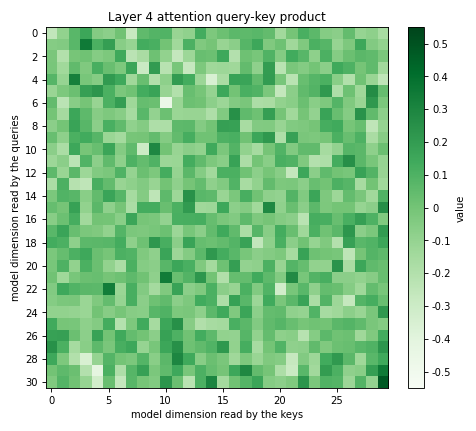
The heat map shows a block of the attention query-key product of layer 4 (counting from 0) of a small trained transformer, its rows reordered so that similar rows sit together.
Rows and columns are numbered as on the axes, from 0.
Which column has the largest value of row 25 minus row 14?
11
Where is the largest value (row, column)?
30, 29
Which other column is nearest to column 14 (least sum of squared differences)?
13
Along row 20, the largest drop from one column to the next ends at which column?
26
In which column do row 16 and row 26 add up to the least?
22
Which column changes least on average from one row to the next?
0
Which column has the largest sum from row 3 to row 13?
16
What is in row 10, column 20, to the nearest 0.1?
0.1
